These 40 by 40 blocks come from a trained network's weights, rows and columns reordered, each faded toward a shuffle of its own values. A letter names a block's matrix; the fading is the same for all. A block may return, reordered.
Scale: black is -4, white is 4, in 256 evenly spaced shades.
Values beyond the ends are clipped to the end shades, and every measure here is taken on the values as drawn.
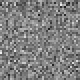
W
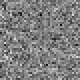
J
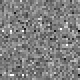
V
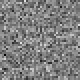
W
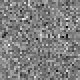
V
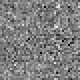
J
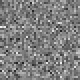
V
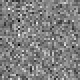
V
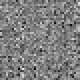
J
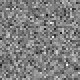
W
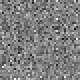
J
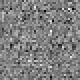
J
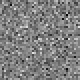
V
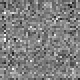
J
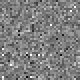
V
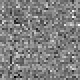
J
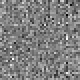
V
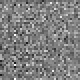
J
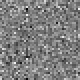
V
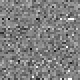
V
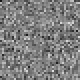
W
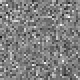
V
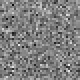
J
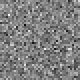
W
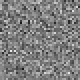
W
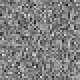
W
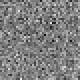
W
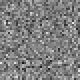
W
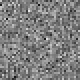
W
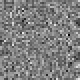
W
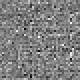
J
